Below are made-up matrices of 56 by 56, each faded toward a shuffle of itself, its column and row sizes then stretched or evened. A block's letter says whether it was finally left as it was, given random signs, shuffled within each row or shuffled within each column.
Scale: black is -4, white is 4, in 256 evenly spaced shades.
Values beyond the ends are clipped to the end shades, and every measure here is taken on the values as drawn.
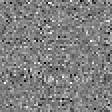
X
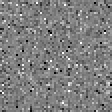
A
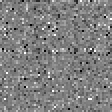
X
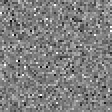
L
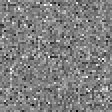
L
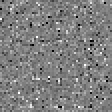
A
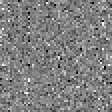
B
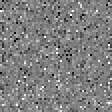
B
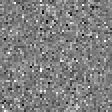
B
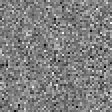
B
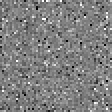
B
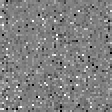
B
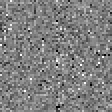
B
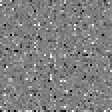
X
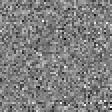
A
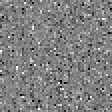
B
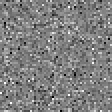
A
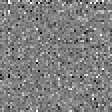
X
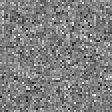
B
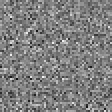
X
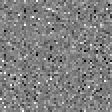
B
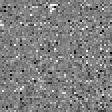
X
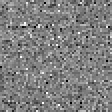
L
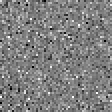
B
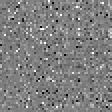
X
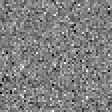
B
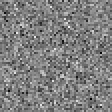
B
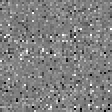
A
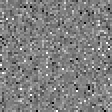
B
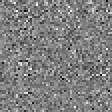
X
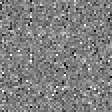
B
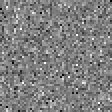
B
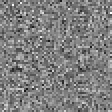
X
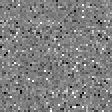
L
